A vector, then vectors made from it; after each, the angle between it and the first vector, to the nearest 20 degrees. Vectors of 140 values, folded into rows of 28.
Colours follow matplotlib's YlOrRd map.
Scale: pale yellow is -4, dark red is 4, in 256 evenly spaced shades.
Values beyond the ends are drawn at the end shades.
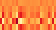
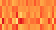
160 degrees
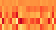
160 degrees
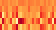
160 degrees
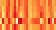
140 degrees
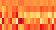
140 degrees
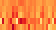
140 degrees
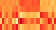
140 degrees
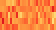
120 degrees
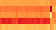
100 degrees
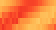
80 degrees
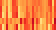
120 degrees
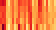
80 degrees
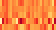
140 degrees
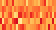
40 degrees
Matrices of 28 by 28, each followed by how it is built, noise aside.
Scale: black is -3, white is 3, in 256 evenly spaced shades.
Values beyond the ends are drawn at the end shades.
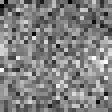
smooth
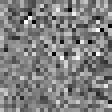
upper triangular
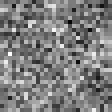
smooth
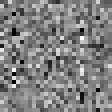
uneven columns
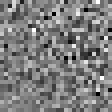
upper triangular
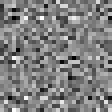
low rank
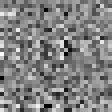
low rank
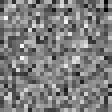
repeating columns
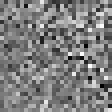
upper triangular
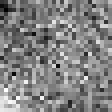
smooth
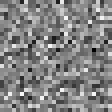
repeating columns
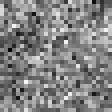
smooth
